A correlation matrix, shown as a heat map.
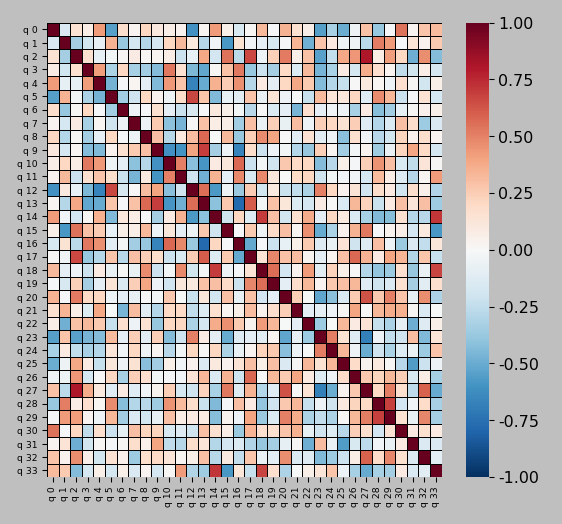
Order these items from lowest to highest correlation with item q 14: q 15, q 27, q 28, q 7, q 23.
q 28, q 27, q 15, q 23, q 7
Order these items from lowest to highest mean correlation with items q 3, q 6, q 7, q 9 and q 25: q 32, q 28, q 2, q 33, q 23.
q 28, q 33, q 32, q 23, q 2
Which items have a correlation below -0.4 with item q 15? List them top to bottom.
q 1, q 23, q 33
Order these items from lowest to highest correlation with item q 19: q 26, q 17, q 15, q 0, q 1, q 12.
q 1, q 0, q 12, q 15, q 26, q 17
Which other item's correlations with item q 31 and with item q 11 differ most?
q 9
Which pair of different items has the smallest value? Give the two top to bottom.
q 13, q 16
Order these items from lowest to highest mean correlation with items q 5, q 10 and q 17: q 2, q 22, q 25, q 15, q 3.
q 3, q 22, q 15, q 25, q 2
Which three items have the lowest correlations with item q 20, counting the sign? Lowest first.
q 23, q 24, q 33
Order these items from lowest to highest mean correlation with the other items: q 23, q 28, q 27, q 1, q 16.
q 23, q 16, q 1, q 28, q 27
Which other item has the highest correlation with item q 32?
q 27
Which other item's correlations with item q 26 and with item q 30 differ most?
q 0
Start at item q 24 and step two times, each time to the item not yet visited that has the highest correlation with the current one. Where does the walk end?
q 12
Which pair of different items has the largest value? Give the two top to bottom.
q 2, q 27
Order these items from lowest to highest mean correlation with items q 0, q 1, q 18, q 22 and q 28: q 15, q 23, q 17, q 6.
q 23, q 6, q 15, q 17
